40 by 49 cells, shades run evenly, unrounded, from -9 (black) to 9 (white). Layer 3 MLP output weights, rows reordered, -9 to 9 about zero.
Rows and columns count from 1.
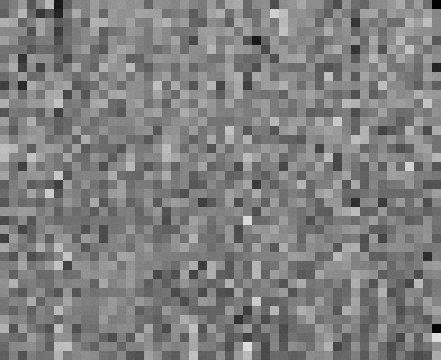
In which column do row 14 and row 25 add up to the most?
28
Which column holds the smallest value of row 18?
38
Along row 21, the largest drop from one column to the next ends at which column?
29
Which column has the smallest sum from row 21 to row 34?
19
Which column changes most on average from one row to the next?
49
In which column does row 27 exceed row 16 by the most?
22
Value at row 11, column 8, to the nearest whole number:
-4
